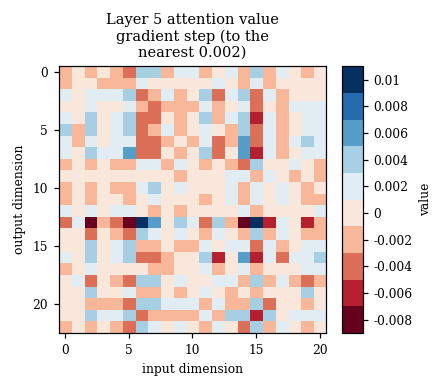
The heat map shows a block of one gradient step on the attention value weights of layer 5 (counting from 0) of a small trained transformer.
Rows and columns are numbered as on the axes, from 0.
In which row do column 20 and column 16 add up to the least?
13
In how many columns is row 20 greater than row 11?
9
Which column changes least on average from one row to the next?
1
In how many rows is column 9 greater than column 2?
9
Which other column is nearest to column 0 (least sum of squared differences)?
4
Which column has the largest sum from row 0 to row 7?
14
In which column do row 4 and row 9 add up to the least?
15
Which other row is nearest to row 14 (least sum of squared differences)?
22
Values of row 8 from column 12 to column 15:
0 -0.002 -0.004 0.004
